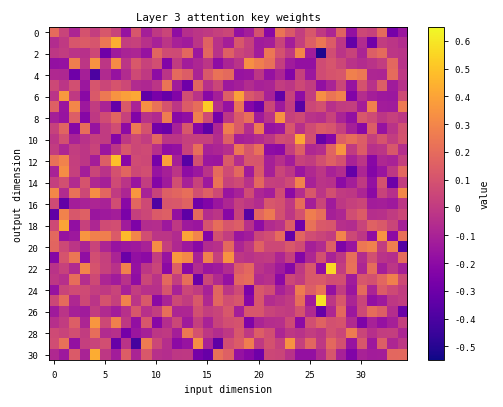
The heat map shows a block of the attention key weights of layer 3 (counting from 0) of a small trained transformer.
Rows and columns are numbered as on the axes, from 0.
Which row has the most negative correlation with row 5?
9
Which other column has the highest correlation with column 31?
10
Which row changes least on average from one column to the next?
28
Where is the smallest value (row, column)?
2, 26
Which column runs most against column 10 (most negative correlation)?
6
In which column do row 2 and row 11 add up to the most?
24
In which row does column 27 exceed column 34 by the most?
22
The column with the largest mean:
4
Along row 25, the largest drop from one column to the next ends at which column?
27
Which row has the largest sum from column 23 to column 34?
23
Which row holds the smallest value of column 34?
20
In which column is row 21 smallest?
7
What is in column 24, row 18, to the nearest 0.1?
-0.3
